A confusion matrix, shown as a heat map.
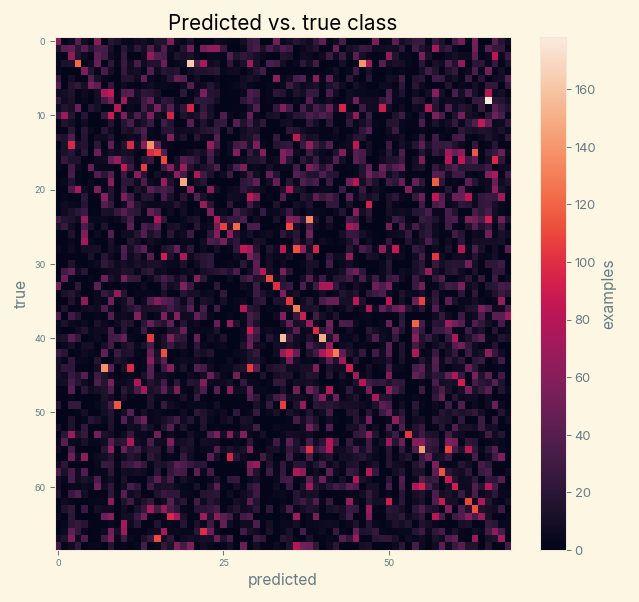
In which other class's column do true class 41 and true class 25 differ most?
27
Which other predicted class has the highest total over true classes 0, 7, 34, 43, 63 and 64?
57
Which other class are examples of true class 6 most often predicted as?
5
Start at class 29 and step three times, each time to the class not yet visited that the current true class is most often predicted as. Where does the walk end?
62
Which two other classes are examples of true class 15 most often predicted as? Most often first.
63, 14
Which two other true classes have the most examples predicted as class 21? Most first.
18, 32
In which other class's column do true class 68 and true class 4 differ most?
36
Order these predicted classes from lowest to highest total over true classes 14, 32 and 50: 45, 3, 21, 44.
3, 44, 21, 45
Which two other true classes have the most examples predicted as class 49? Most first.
9, 28
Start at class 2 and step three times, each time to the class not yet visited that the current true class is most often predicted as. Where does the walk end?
47
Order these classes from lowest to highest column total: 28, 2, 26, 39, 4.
26, 28, 4, 39, 2
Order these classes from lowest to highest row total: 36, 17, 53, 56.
56, 53, 36, 17
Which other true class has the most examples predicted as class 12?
46
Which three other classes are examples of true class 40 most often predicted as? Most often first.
34, 14, 60
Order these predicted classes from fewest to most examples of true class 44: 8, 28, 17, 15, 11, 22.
15, 28, 22, 8, 17, 11
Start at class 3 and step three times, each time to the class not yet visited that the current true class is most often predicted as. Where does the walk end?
55
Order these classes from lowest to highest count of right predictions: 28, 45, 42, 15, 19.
45, 28, 15, 42, 19
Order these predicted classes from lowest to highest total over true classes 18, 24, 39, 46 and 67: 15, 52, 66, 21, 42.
42, 52, 21, 66, 15
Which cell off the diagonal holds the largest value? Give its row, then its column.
8, 65
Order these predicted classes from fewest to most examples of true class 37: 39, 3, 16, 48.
48, 3, 39, 16
